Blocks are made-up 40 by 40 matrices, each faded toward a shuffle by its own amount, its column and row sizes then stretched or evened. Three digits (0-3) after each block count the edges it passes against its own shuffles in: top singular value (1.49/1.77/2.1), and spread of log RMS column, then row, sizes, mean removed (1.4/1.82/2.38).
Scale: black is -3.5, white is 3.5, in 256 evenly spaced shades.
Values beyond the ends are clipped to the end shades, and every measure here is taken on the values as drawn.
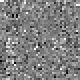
1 1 1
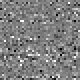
1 0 2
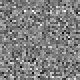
0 0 2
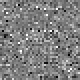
1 0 0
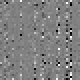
2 3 1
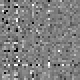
2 2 1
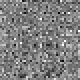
2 0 1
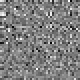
2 0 2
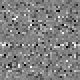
0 0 2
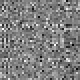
2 0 1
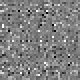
1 1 2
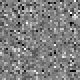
0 3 1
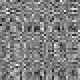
3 1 1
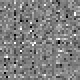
1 2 0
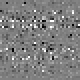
2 1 3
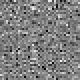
2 1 0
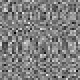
3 0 1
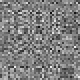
3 1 2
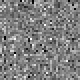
0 1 1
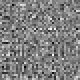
2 1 2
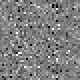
0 2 0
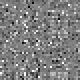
0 1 0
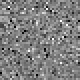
0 0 1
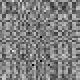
3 0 0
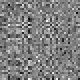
3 2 1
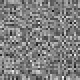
2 1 1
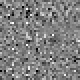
1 2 1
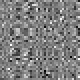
3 2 1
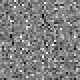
1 2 0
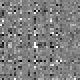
2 3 2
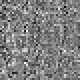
0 2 1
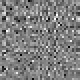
3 1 1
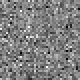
0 1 0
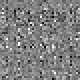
0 2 2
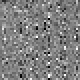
1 3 0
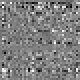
1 2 3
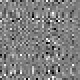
3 3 2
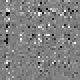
2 2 2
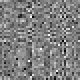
3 2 0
